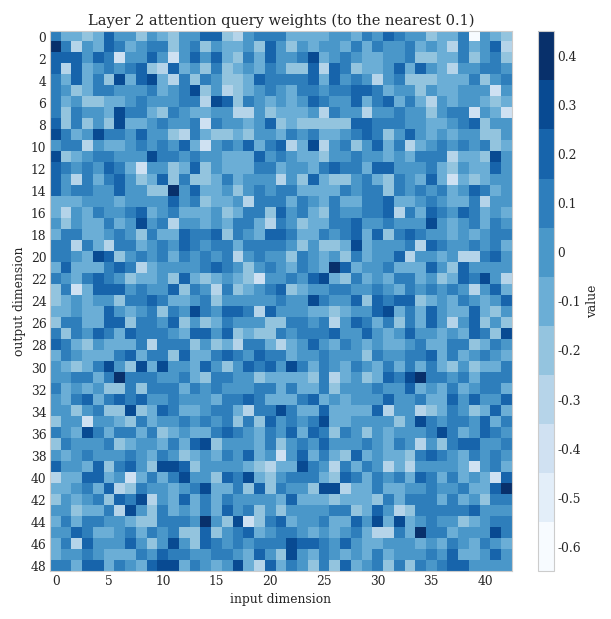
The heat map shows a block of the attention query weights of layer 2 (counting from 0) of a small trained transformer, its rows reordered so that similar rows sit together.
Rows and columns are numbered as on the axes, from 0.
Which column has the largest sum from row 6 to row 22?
0
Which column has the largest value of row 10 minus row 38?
21
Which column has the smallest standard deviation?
36
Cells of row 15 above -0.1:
26
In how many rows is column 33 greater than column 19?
20
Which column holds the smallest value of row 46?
2
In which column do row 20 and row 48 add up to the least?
33
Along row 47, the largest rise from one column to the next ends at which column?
22
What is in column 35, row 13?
0.2
